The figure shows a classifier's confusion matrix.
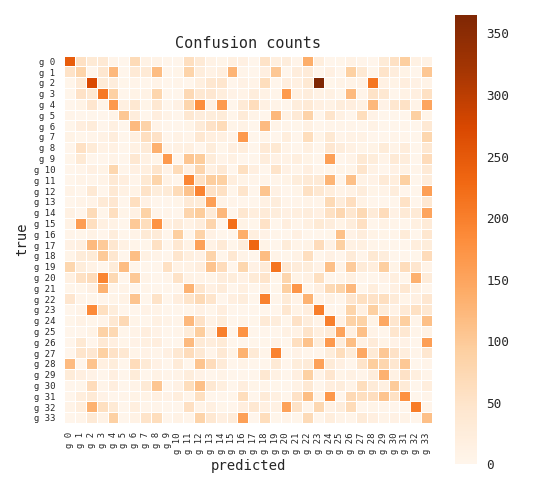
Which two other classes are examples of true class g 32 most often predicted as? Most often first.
g 20, g 2
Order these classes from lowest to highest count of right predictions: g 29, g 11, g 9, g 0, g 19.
g 29, g 9, g 11, g 19, g 0
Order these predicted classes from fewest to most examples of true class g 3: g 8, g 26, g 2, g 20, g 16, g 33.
g 16, g 2, g 33, g 8, g 26, g 20
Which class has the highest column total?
g 12
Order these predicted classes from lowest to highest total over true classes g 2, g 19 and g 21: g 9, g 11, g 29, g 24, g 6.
g 6, g 9, g 29, g 11, g 24
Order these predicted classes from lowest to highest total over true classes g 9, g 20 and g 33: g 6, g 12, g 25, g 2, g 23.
g 25, g 23, g 2, g 6, g 12
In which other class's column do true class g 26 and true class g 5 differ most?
g 33
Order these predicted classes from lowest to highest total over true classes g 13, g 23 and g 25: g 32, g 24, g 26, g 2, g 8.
g 8, g 32, g 24, g 26, g 2
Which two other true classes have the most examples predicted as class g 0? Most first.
g 28, g 19
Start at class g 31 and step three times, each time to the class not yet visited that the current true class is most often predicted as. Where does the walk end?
g 22
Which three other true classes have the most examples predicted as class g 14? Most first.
g 25, g 4, g 11
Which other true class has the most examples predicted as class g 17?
g 4
